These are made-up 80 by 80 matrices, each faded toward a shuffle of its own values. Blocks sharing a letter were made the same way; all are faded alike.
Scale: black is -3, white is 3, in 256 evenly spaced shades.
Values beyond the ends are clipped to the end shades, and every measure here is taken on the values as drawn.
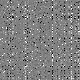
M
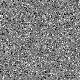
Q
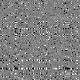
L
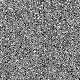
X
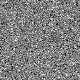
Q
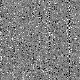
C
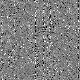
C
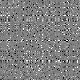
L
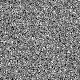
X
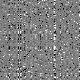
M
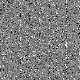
C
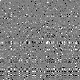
L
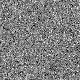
X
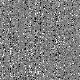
C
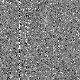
C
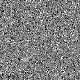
Q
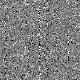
C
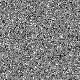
Q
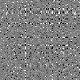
M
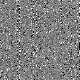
C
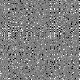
M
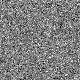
X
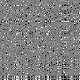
L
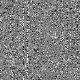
C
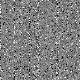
C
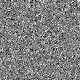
Q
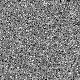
X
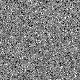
Q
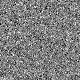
X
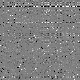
L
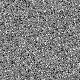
X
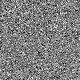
X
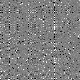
M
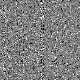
C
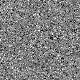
Q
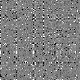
M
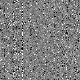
C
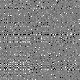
L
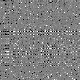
L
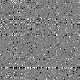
L
